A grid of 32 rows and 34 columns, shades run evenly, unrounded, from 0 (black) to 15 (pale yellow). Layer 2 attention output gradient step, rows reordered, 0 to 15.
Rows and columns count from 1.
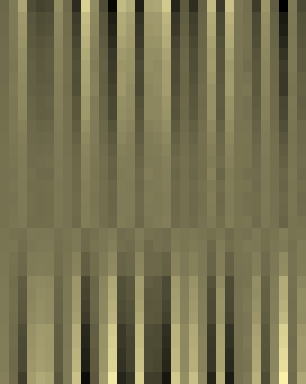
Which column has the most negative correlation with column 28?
33
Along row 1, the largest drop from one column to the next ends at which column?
20
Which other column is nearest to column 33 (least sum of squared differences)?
27
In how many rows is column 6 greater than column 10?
13
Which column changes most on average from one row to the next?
32
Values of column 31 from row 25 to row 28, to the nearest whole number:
8 8 8 8
